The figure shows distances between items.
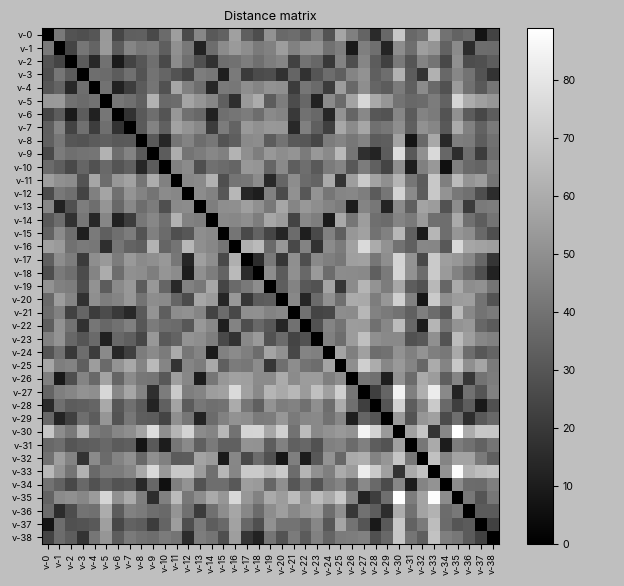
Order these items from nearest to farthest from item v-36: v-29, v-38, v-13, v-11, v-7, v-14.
v-29, v-13, v-38, v-14, v-7, v-11
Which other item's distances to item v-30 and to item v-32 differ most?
v-20
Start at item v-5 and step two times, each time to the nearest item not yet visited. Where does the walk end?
v-16
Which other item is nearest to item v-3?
v-15
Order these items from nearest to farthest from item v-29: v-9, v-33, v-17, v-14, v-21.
v-9, v-14, v-21, v-17, v-33
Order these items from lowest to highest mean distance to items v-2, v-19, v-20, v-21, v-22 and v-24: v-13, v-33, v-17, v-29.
v-17, v-29, v-13, v-33
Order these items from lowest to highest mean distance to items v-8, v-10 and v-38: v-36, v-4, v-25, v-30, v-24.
v-4, v-36, v-24, v-25, v-30
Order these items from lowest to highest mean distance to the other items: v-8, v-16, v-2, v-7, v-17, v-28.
v-2, v-8, v-28, v-7, v-17, v-16
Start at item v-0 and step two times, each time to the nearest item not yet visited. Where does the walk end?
v-28
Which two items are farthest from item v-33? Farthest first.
v-35, v-27
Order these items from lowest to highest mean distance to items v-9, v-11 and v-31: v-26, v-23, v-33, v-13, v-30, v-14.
v-23, v-13, v-26, v-14, v-30, v-33
